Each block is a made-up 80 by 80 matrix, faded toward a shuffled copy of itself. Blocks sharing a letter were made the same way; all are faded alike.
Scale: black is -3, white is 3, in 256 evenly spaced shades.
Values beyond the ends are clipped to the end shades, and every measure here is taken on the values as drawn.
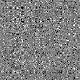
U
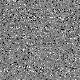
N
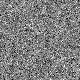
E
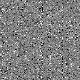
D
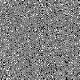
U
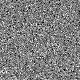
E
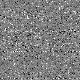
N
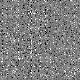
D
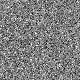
E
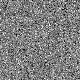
E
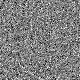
E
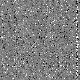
D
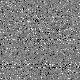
N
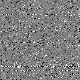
N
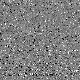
N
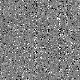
D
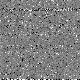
N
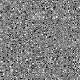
U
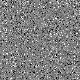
D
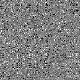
U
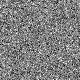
E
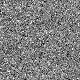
E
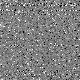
N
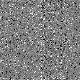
D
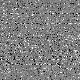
N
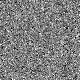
E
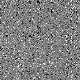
D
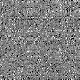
U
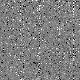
D
